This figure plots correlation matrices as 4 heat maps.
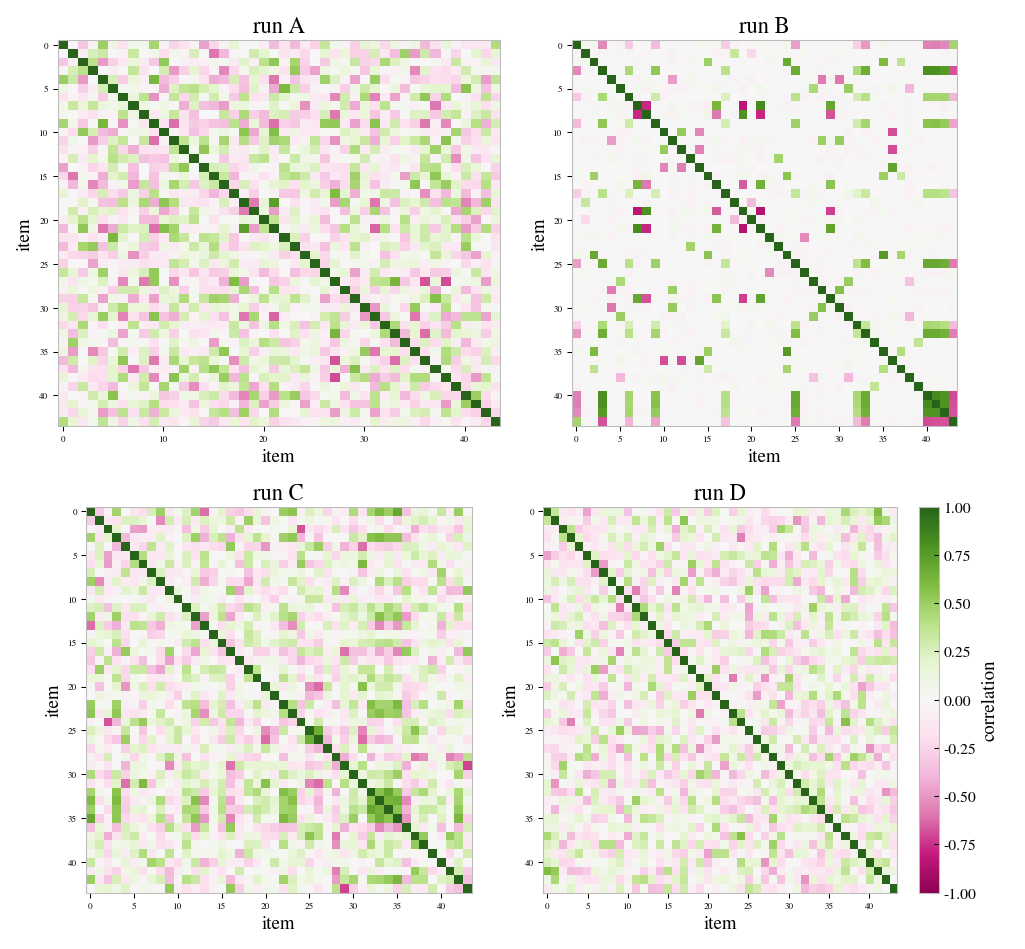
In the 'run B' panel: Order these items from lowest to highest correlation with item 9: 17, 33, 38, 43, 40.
43, 38, 17, 33, 40
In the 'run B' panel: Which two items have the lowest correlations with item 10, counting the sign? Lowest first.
36, 14
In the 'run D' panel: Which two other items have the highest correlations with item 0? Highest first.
41, 37
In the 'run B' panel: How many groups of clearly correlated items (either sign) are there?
10
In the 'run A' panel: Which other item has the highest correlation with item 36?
6
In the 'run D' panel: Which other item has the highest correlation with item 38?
28
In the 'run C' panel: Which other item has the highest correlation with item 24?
6
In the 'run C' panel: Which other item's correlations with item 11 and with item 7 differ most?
18
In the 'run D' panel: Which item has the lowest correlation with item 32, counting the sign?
42
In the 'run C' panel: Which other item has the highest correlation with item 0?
35
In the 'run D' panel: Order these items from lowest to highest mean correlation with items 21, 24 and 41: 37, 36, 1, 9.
9, 36, 1, 37
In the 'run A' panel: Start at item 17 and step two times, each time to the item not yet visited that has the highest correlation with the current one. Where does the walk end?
33
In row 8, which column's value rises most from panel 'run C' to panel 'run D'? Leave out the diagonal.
1
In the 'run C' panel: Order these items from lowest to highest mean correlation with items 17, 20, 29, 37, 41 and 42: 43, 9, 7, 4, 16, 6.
9, 43, 16, 4, 6, 7
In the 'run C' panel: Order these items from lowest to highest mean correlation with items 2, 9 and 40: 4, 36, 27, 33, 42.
42, 27, 36, 33, 4
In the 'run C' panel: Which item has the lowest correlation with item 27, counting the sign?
26
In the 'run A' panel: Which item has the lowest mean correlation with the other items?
9
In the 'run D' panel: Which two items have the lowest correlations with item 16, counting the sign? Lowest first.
9, 2
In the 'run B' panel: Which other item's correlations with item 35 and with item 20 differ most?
24
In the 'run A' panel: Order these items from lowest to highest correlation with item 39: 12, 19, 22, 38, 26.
19, 12, 38, 22, 26
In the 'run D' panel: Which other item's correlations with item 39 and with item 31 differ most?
34
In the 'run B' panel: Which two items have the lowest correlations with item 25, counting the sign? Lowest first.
43, 0
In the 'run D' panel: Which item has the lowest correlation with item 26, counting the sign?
21
